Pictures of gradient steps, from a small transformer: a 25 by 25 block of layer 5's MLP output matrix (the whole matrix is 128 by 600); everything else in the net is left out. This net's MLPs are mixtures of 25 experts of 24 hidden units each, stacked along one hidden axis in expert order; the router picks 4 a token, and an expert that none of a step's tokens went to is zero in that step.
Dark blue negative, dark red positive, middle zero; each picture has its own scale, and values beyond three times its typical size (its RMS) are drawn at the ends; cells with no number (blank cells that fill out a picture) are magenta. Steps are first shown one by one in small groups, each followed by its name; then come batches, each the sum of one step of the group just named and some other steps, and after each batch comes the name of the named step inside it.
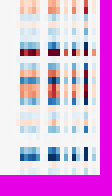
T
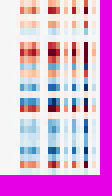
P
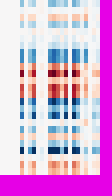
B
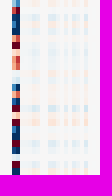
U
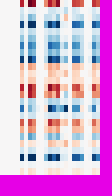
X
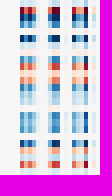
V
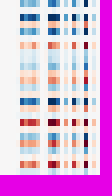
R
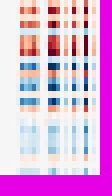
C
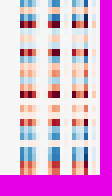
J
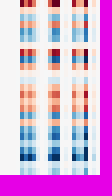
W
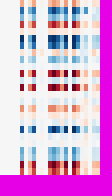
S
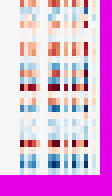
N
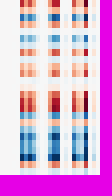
W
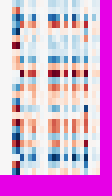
U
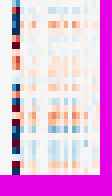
U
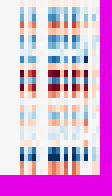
S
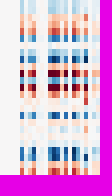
B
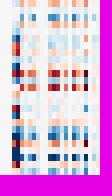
N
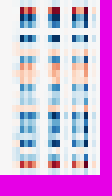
V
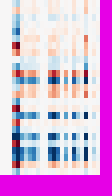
U
